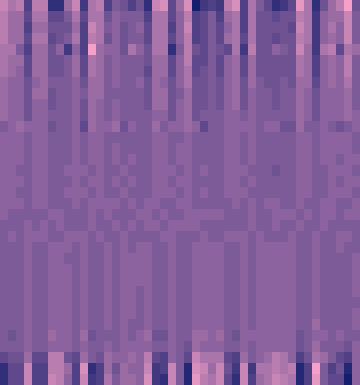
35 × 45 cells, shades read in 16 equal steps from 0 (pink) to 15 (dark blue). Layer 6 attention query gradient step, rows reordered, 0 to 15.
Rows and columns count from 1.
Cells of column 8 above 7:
19
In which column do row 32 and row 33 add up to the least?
25
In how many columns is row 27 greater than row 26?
1
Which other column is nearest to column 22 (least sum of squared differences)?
31
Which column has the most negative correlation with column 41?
9
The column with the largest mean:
40
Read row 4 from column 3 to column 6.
6 10 5 5
